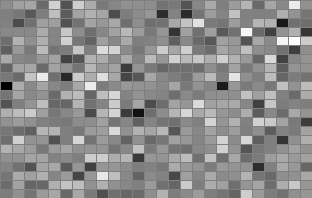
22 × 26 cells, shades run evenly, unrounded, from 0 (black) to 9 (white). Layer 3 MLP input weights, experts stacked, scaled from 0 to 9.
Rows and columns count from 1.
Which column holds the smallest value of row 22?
9
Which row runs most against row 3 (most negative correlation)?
5
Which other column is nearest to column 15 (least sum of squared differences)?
17
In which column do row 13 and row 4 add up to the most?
21
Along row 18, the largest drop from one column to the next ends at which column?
12
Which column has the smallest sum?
1
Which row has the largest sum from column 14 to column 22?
7
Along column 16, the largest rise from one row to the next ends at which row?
3
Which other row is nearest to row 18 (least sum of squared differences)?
20
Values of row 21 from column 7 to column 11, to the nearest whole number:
7 5 6 5 5
